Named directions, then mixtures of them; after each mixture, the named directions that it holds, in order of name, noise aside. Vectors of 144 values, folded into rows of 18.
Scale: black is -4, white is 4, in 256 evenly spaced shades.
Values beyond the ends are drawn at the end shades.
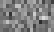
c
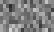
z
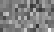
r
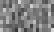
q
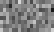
q, r, z.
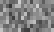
c, q, z.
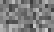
c, z.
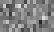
c, z.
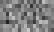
c, q.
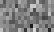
c, q, r.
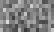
c, q.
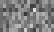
q, r, z.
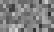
q, z.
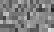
q, r.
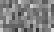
q.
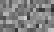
q, r.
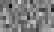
q, r, z.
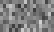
c, z.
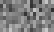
c, r, z.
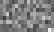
c, q, r.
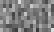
q.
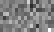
r.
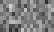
z.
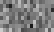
q, z.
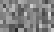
q, z.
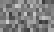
c, q.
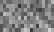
c, r, z.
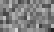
q, r.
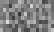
c, q.
